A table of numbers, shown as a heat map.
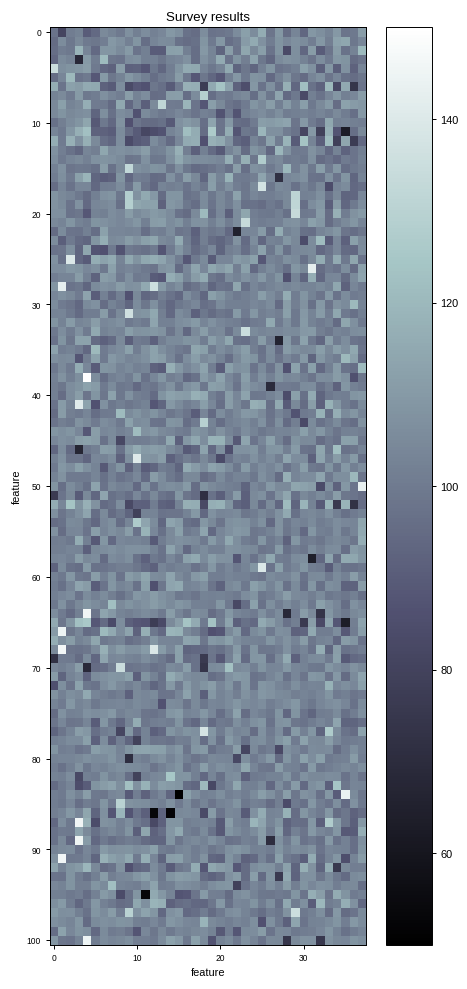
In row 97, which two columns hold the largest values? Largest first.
29, 9
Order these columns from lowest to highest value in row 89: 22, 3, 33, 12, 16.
12, 22, 16, 33, 3
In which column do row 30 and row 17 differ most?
25
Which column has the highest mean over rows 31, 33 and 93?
9
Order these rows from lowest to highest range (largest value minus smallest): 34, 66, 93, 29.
29, 93, 34, 66
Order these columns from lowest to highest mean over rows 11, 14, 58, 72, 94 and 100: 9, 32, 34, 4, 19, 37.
32, 34, 9, 37, 19, 4
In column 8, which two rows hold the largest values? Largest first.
70, 85
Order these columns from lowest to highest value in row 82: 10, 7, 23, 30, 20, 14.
10, 23, 20, 7, 30, 14
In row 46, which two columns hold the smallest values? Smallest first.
3, 21
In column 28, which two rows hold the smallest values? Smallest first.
64, 100
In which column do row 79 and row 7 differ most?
27
